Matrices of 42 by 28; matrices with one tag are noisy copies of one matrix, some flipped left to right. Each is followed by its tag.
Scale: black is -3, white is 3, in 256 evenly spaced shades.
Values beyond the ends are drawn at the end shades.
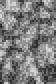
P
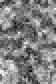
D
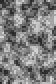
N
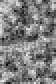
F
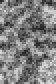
D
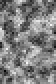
N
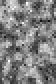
P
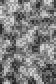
P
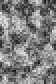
N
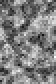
N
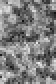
F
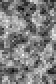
N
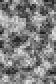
N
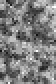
F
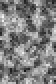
N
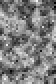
N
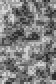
F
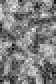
P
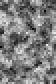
N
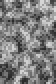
P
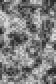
N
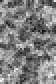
D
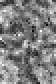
D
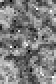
D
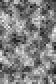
N
